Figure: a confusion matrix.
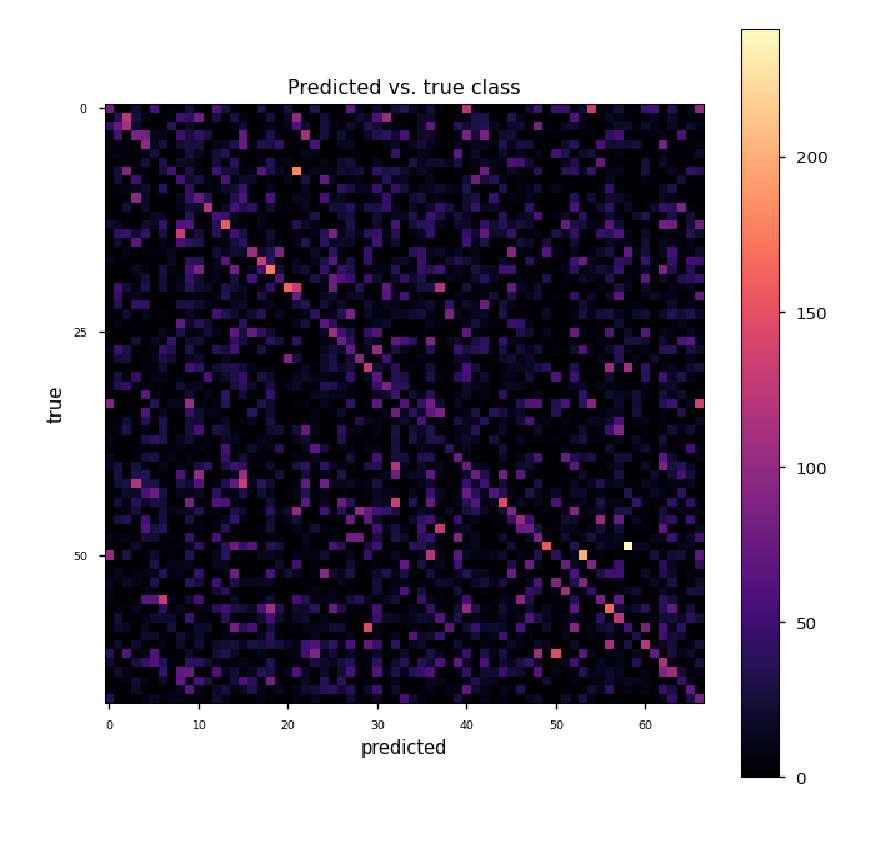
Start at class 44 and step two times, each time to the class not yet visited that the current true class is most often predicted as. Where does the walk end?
4
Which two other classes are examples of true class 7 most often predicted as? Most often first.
21, 2
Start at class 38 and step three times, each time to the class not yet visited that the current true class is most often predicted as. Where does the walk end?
30
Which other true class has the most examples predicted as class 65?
26
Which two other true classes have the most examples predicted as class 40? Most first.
0, 56
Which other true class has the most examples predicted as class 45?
16
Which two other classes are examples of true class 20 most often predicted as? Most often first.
21, 37
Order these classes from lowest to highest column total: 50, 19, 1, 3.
19, 50, 1, 3
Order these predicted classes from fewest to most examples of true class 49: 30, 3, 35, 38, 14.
38, 3, 35, 30, 14
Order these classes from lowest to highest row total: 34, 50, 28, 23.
28, 34, 23, 50
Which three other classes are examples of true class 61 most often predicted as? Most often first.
50, 48, 23
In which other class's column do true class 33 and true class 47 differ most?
66
